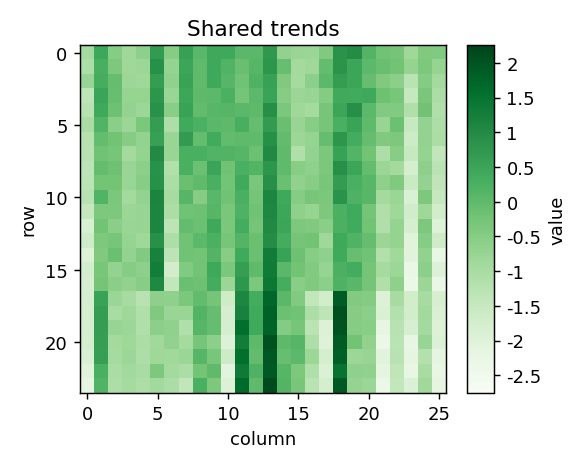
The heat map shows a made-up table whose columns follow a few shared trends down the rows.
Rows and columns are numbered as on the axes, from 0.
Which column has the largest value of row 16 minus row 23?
5
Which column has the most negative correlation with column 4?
18
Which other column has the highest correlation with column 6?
1
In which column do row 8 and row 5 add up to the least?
23
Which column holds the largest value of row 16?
13
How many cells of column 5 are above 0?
17
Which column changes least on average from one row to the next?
3
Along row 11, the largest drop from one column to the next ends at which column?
6
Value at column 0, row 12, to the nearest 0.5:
-2
